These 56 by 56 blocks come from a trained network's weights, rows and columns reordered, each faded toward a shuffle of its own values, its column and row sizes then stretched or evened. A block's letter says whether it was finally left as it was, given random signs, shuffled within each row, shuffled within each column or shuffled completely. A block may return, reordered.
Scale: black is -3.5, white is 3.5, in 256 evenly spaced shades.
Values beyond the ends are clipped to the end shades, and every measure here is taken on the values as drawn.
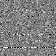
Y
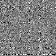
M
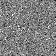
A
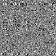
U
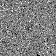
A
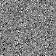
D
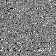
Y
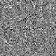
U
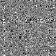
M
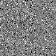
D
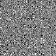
M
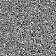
D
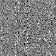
D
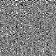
U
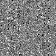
D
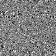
Y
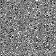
D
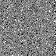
D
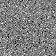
A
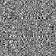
U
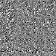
M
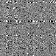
U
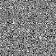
M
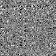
M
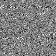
Y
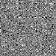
U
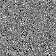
D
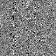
D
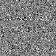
Y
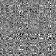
U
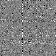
M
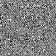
M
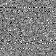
Y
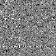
M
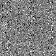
D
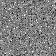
A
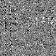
M
